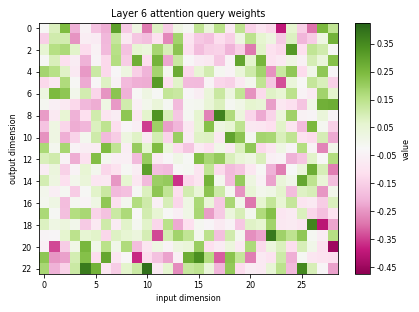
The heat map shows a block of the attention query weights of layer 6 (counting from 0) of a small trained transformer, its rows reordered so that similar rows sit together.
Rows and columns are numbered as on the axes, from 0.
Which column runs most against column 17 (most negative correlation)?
3
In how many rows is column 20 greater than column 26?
8
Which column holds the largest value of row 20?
4
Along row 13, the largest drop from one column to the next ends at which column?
11
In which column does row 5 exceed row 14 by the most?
13
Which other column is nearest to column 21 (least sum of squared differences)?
1
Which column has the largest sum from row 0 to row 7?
27
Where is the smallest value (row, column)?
20, 28
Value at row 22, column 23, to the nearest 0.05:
0.15
